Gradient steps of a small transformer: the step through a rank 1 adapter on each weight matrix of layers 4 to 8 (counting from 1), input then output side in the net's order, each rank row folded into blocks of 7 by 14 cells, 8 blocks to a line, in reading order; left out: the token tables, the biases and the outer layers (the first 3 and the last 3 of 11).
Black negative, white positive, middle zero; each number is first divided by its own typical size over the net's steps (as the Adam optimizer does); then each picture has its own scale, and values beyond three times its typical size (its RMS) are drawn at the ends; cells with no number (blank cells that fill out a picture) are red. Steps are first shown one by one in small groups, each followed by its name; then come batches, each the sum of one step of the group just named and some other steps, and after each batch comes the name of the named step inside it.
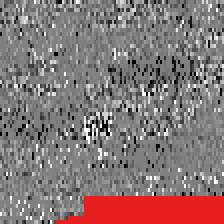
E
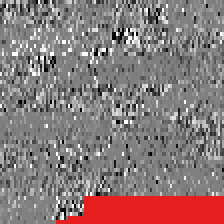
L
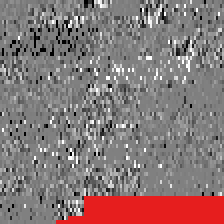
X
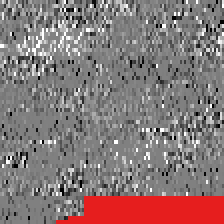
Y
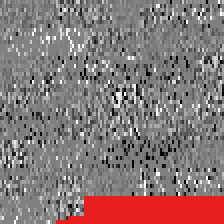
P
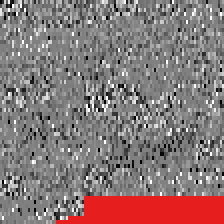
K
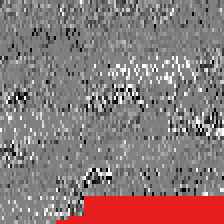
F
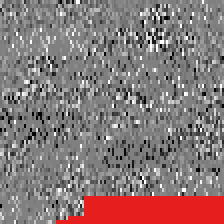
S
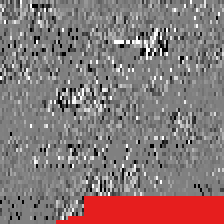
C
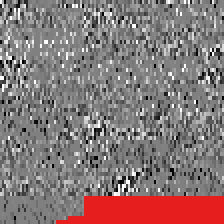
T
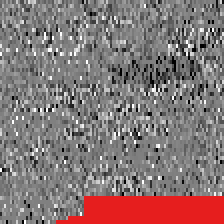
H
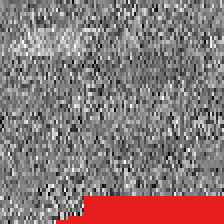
S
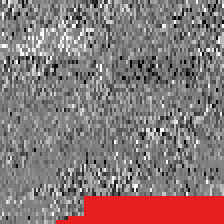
Y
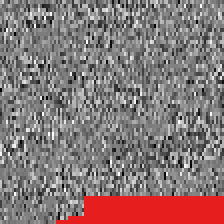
C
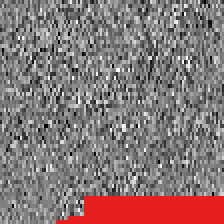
X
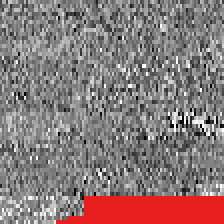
F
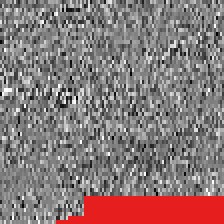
C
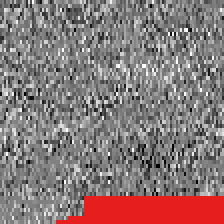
F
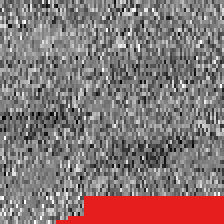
S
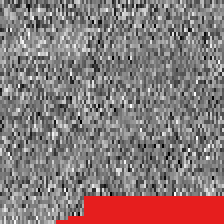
S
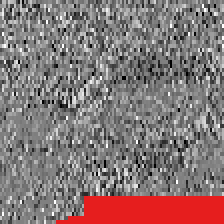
C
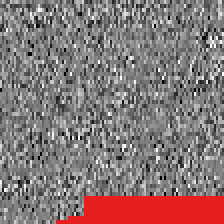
P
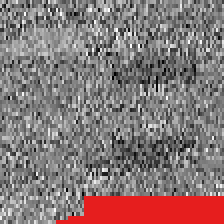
S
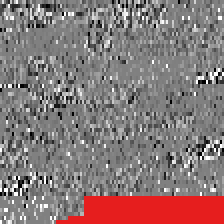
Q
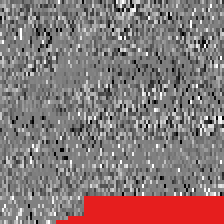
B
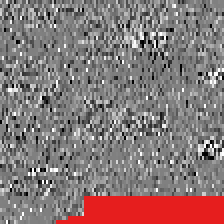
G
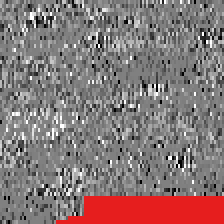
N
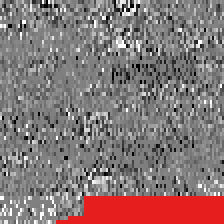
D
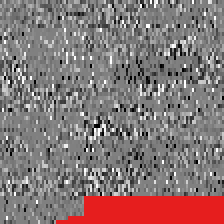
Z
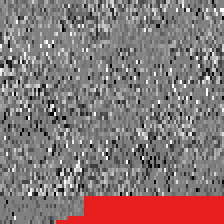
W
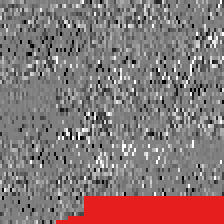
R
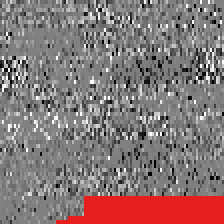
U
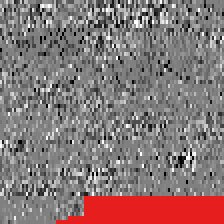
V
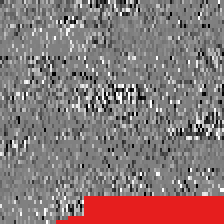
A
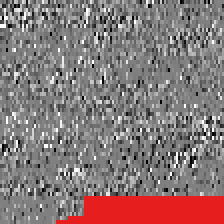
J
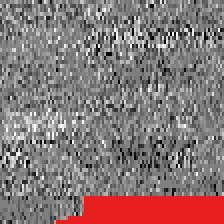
N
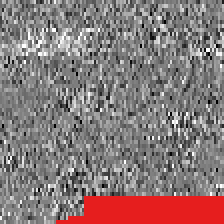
B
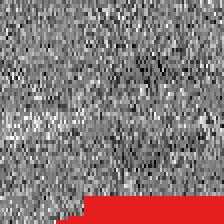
U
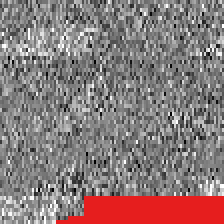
A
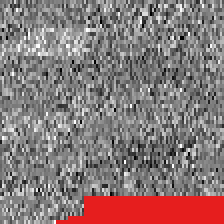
J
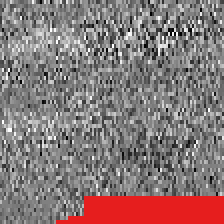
U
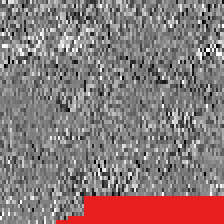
R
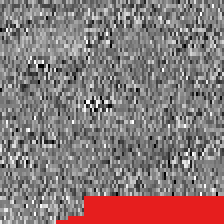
Q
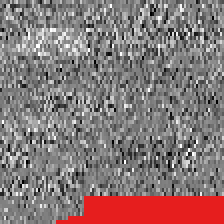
Q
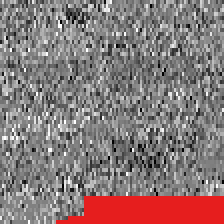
W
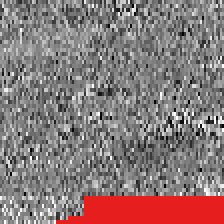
B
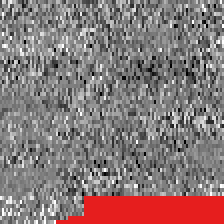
U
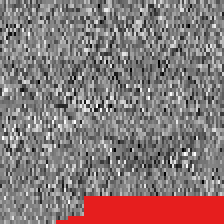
V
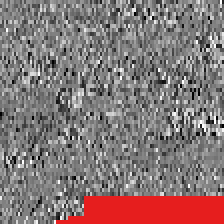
R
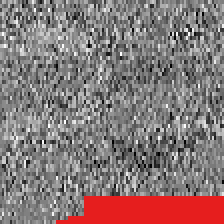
W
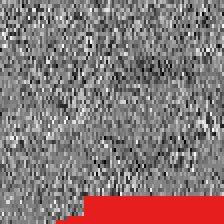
V
